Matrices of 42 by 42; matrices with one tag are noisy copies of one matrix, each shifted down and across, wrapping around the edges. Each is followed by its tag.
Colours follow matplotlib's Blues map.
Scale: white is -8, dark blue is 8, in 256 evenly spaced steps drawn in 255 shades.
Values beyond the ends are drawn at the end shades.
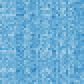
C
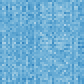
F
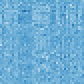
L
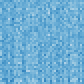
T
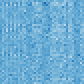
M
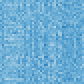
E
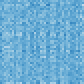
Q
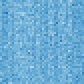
E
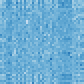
L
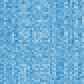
F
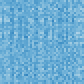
Q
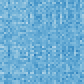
F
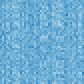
T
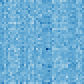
C
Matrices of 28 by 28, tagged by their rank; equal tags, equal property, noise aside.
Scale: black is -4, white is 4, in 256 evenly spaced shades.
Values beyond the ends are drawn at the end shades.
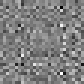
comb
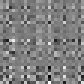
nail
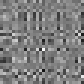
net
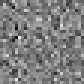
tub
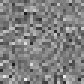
tub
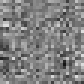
comb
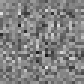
tub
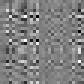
nail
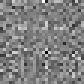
tub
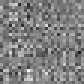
comb
